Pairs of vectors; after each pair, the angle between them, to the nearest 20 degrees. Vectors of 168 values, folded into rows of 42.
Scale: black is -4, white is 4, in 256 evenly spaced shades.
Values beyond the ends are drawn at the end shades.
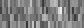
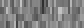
60 degrees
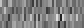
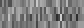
140 degrees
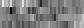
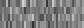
80 degrees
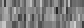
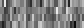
160 degrees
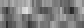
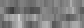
100 degrees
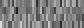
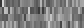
80 degrees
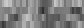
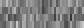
60 degrees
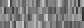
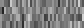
140 degrees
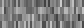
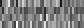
120 degrees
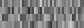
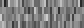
60 degrees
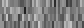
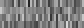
80 degrees
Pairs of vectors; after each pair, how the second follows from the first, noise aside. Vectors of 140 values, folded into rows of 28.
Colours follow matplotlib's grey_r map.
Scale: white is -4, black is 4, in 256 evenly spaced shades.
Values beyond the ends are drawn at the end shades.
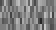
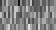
shuffled.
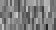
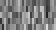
negated.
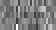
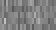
wrapped around, shrunk.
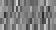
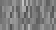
wrapped around, negated, shrunk.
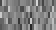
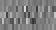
reversed, partly zeroed.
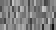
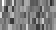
reversed, negated.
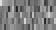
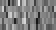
shuffled.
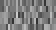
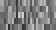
negated.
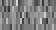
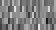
reversed.
